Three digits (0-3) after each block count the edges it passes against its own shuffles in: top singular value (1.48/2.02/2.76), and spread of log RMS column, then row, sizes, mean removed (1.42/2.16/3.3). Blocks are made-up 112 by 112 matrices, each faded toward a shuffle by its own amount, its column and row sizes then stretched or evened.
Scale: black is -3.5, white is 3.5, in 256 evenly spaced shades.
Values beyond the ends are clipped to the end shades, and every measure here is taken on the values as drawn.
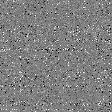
0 1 2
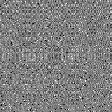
3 0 0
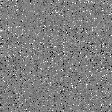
1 1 1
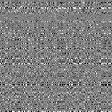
3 0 3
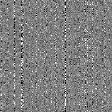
2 3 0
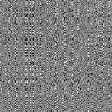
3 3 0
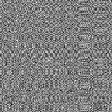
3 1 1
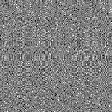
3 1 0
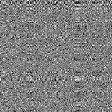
3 1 2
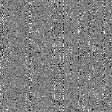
2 3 1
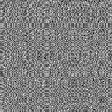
3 1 0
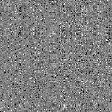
2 2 0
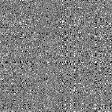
2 2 2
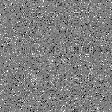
2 0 0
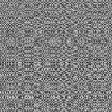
3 1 3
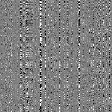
3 3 0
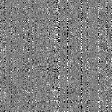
2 3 2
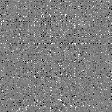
2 2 2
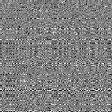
3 0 3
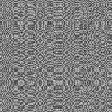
3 1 0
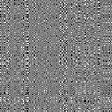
3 3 2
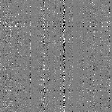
2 3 1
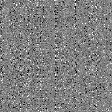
2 2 0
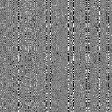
3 3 0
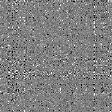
2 2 2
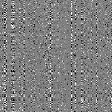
3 3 1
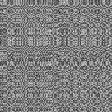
3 0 0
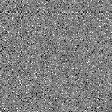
2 1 1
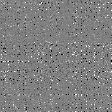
1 2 2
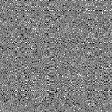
3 1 2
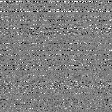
2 0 3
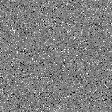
1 0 1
